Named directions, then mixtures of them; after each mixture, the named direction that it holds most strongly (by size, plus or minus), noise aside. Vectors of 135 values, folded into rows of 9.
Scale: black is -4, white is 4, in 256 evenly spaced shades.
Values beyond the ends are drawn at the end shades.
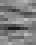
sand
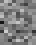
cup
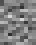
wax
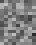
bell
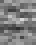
sand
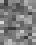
bell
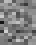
cup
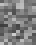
bell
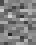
wax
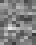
bell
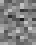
wax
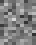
bell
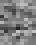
sand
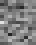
wax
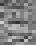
cup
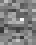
cup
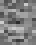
cup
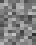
bell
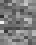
cup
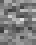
wax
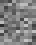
cup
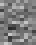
wax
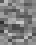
cup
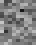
cup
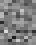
cup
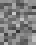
bell
